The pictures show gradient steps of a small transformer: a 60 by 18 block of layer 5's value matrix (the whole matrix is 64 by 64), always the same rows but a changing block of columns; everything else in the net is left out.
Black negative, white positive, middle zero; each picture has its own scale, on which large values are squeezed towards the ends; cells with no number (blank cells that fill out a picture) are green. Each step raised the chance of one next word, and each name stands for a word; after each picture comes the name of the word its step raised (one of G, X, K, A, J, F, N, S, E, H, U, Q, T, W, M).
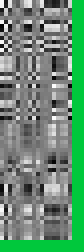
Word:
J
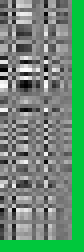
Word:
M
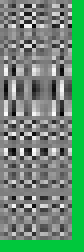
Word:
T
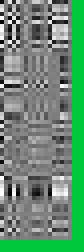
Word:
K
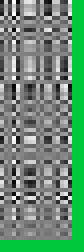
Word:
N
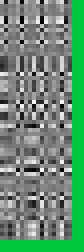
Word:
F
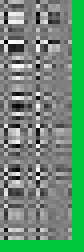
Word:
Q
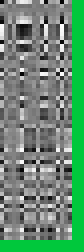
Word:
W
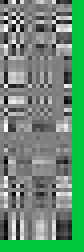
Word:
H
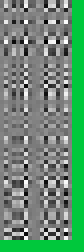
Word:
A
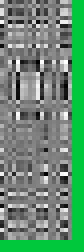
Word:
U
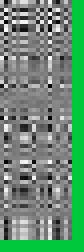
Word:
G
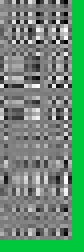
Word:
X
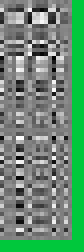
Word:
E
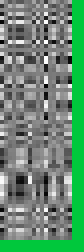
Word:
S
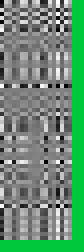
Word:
G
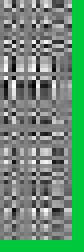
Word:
J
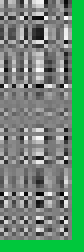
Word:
K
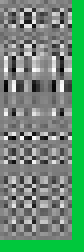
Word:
E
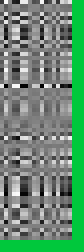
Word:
K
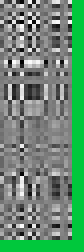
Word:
U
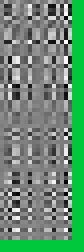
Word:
S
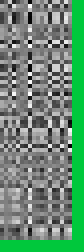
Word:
Q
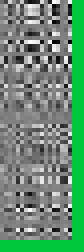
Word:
S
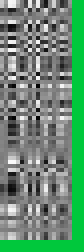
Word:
J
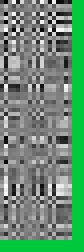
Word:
N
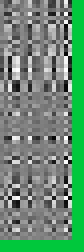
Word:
E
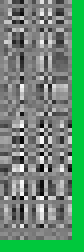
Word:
N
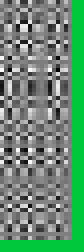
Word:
W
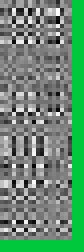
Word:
A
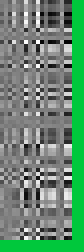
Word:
Q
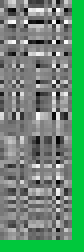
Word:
A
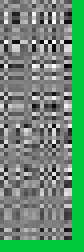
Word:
Q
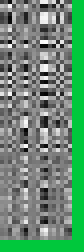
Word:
Q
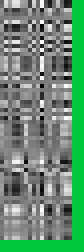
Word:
J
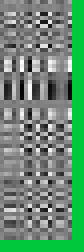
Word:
U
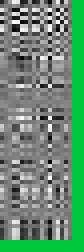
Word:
G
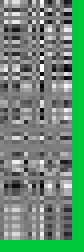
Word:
M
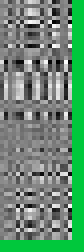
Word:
U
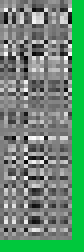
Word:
E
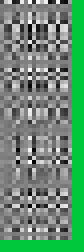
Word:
W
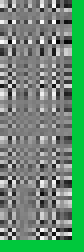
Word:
A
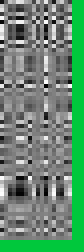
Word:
K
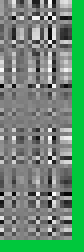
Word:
K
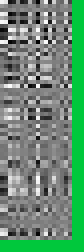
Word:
X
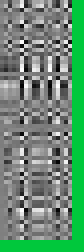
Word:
J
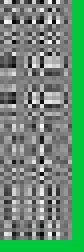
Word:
F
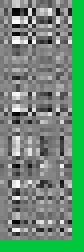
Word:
A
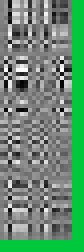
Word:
M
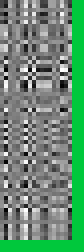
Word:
M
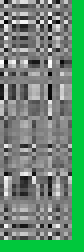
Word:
U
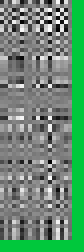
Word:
G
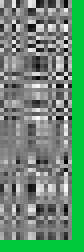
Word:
J
